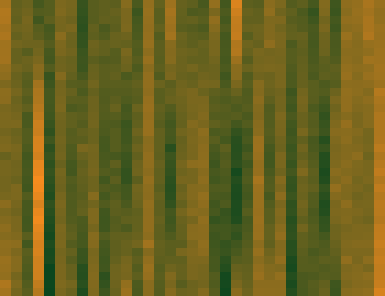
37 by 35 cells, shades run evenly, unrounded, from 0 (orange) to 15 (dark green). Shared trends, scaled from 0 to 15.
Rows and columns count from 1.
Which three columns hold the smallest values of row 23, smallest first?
4, 35, 24
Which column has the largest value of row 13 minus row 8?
22
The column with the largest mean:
5
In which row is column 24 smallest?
23
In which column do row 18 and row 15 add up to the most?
30
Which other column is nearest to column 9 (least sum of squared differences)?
2
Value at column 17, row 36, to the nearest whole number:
10
